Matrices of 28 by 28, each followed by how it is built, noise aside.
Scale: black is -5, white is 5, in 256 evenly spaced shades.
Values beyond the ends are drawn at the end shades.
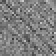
Toeplitz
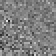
lower triangular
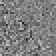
lower triangular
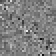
block diagonal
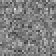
blocks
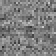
blocks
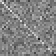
diagonal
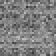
blocks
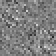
block diagonal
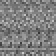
repeating columns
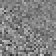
lower triangular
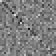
diagonal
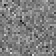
diagonal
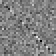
diagonal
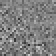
lower triangular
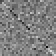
diagonal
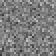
repeating columns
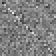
diagonal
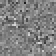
block diagonal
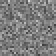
repeating columns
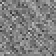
Toeplitz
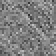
Toeplitz
